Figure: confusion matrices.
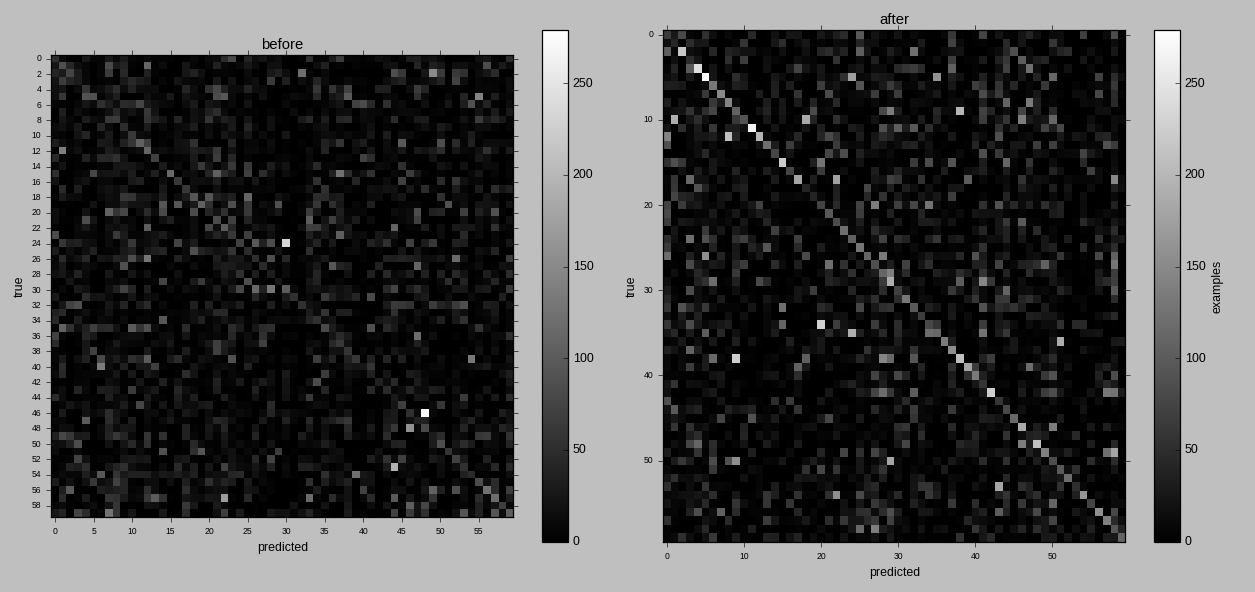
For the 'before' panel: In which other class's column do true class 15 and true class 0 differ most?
21
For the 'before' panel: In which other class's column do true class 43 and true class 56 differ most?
2
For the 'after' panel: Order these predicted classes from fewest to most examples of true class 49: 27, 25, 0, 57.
0, 25, 27, 57
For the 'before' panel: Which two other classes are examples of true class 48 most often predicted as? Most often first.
46, 44
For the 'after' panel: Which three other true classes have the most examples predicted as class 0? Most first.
12, 26, 2
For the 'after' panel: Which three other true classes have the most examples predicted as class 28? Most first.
38, 26, 42
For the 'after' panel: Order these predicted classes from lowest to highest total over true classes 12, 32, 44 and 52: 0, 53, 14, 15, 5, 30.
14, 53, 30, 5, 15, 0
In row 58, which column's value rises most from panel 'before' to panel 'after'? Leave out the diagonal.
27
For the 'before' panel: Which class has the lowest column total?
31
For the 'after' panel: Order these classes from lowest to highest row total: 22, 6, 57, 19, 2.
19, 22, 57, 6, 2
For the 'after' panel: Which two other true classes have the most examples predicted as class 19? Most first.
9, 30
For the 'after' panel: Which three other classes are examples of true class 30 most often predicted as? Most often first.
44, 58, 3
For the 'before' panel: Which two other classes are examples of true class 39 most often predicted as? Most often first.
54, 12
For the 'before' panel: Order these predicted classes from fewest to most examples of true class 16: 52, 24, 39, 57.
57, 24, 39, 52
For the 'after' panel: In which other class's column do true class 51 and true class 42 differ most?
57
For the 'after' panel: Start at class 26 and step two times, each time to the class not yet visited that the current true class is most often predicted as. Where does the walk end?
24
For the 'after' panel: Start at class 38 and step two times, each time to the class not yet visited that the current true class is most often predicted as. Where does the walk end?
29
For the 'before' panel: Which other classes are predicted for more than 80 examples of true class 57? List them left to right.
13, 22, 33, 44
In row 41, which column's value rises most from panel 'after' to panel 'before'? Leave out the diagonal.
35
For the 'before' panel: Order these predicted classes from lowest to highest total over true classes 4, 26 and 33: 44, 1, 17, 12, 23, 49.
49, 23, 17, 44, 1, 12
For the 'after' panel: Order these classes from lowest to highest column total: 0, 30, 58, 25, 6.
30, 6, 25, 0, 58
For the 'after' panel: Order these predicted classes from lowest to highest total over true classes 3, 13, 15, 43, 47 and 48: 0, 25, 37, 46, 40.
25, 40, 37, 0, 46
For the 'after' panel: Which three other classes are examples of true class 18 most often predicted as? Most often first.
4, 26, 1
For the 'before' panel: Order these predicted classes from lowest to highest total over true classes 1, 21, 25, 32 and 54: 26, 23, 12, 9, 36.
26, 36, 9, 23, 12
